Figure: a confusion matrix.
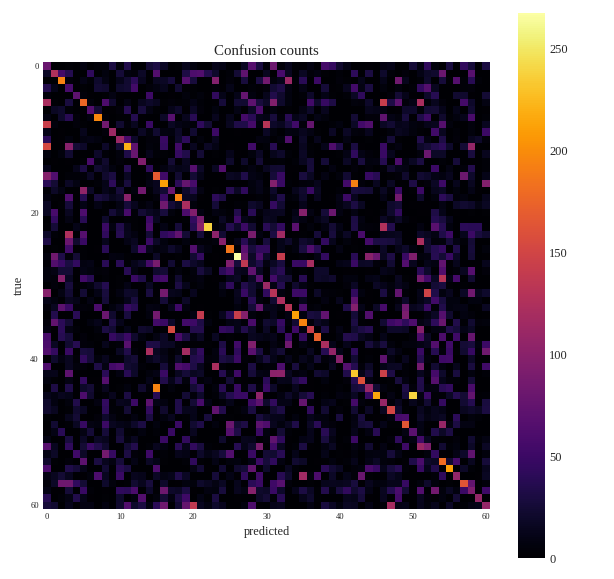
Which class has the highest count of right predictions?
26
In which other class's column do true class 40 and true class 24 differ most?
51
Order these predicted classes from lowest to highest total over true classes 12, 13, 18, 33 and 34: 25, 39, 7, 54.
39, 25, 7, 54
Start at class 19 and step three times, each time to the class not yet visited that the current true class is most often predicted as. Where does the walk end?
46
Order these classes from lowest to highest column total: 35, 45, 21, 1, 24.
45, 24, 1, 21, 35
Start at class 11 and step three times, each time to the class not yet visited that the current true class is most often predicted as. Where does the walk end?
52
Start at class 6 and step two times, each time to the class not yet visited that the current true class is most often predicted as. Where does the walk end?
54
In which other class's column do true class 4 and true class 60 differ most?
20
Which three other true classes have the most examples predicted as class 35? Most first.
56, 20, 46
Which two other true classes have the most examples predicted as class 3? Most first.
23, 11
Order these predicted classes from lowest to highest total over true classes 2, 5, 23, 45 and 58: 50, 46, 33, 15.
15, 33, 46, 50
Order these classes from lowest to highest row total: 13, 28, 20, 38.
13, 28, 20, 38
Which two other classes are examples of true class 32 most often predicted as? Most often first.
42, 53
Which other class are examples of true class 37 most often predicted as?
58
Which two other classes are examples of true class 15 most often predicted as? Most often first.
0, 57
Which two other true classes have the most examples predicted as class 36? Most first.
27, 8
